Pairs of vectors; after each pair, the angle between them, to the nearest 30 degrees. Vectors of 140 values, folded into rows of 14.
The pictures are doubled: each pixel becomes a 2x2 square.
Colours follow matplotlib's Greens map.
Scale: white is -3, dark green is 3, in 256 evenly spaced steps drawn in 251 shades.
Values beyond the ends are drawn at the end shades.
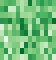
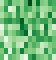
30 degrees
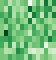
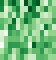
90 degrees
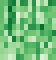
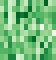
150 degrees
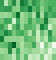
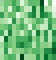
120 degrees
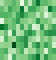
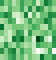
90 degrees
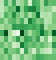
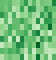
90 degrees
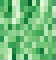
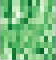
30 degrees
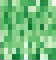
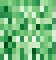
90 degrees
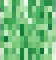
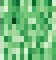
60 degrees
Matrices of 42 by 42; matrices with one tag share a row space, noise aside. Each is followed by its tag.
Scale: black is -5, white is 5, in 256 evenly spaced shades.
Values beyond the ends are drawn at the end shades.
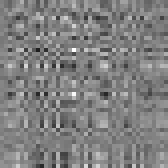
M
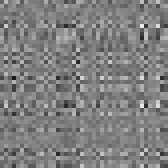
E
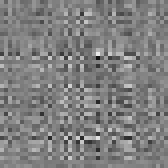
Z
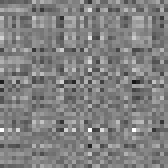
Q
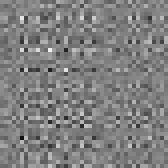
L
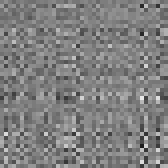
E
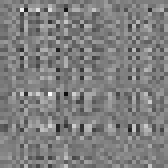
L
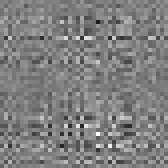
Z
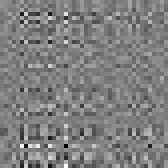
L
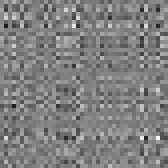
E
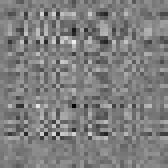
M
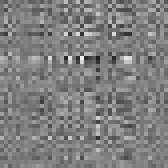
Z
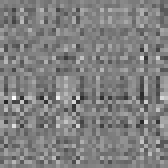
E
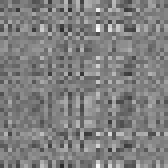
Z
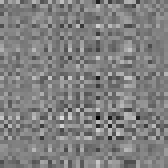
Z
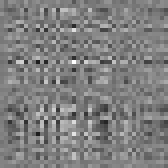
M
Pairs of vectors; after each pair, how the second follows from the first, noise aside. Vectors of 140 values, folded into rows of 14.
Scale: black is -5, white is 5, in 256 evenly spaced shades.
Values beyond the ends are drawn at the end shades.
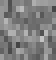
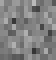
reversed, negated, partly zeroed.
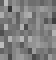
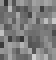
negated.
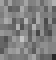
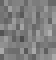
negated, shrunk.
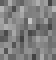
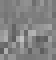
negated, partly zeroed.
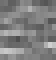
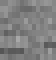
negated, shrunk.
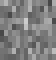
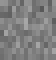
shrunk.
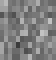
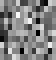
wrapped around, negated, scaled up.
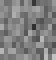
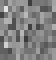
wrapped around, negated.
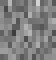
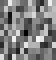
wrapped around, negated, scaled up.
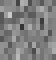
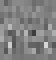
wrapped around, negated, partly zeroed.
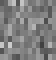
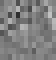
wrapped around, negated, partly zeroed.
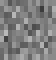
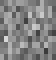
negated.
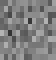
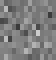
reversed, negated, partly zeroed.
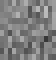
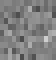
negated, partly zeroed.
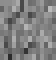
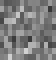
negated.
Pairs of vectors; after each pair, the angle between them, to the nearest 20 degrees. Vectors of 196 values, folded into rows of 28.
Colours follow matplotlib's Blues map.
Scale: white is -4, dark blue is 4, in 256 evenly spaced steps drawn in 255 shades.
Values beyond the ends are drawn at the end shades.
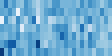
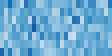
80 degrees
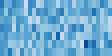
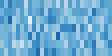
60 degrees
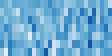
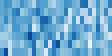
140 degrees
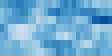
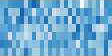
80 degrees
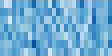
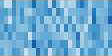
20 degrees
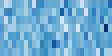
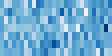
20 degrees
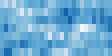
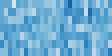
80 degrees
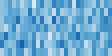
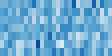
140 degrees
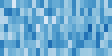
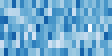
140 degrees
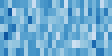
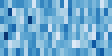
20 degrees
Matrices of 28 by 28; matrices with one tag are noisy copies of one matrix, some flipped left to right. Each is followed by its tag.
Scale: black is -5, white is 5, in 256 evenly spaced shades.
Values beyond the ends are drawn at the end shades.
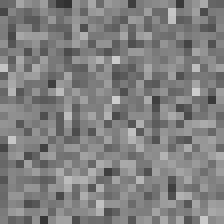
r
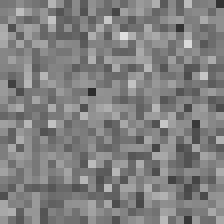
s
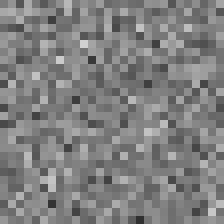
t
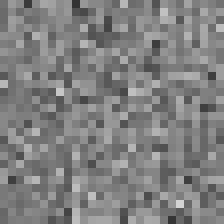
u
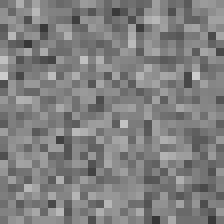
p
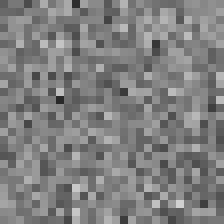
u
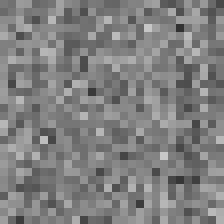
s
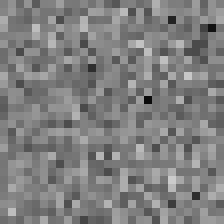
t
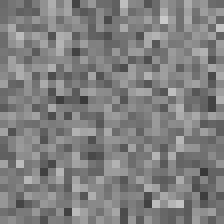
u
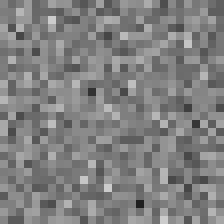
s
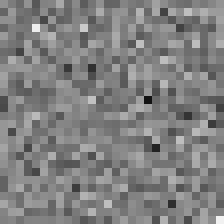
t
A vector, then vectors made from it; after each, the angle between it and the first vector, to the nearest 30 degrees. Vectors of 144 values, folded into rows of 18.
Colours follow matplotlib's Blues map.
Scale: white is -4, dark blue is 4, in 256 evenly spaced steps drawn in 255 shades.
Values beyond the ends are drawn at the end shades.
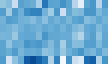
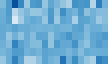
120 degrees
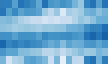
60 degrees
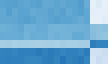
90 degrees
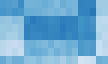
90 degrees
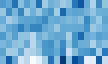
150 degrees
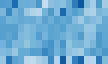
150 degrees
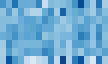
150 degrees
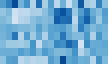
120 degrees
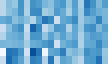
90 degrees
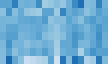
150 degrees
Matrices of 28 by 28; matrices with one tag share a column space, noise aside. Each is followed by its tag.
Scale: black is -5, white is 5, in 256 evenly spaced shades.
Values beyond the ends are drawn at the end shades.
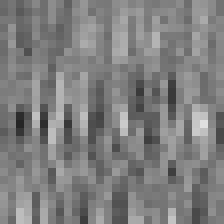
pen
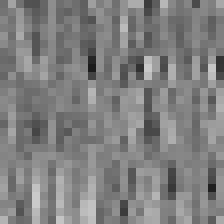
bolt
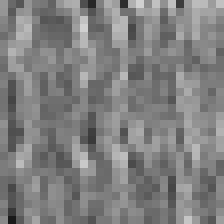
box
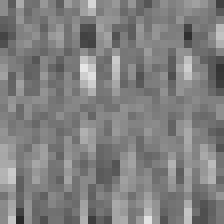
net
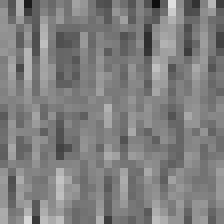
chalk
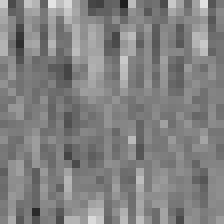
chalk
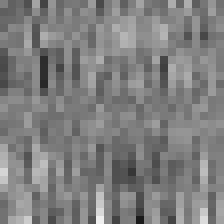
net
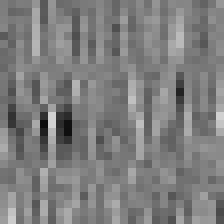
pen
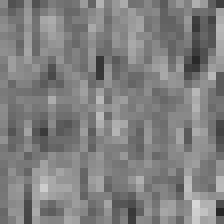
bolt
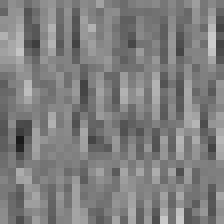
pen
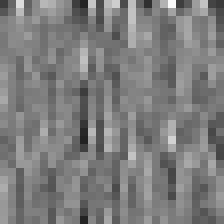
box
